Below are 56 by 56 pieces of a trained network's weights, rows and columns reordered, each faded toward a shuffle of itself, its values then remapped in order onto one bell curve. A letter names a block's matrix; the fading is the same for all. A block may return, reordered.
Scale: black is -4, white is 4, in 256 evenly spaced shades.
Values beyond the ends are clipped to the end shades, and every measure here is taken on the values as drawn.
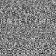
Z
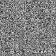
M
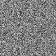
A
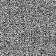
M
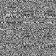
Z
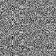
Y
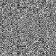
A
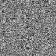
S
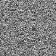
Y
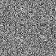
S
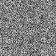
S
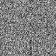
S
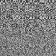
Z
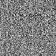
M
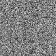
M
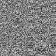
Y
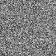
M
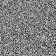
M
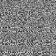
Z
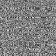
Z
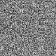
Y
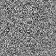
A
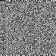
M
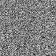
M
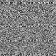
Z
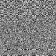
Z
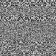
Z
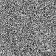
M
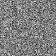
S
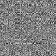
Z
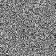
A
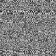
Z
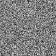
S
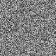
A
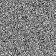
M
